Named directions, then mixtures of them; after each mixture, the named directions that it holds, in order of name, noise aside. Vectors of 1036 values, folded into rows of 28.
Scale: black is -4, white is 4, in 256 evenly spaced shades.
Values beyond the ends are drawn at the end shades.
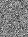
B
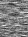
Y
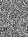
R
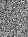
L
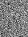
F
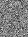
B.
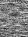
R, Y.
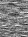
Y.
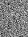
F.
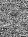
R, Y.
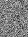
B, L.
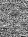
R, Y.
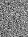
F.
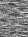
Y.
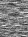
Y.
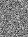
B.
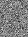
B.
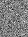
B, F.
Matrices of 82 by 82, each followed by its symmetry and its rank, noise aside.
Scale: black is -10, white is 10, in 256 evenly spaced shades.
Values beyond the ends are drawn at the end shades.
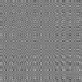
antisymmetric, rank two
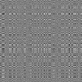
no symmetry, rank one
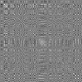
symmetric, rank three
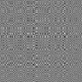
antisymmetric, rank two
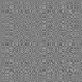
antisymmetric, rank two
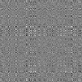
no symmetry, rank two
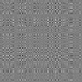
antisymmetric, rank two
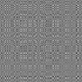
symmetric, rank two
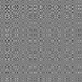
no symmetry, rank two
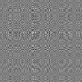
symmetric, rank two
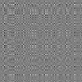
no symmetry, rank two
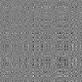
no symmetry, rank three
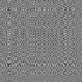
no symmetry, rank two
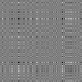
symmetric, rank one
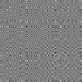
symmetric, rank three
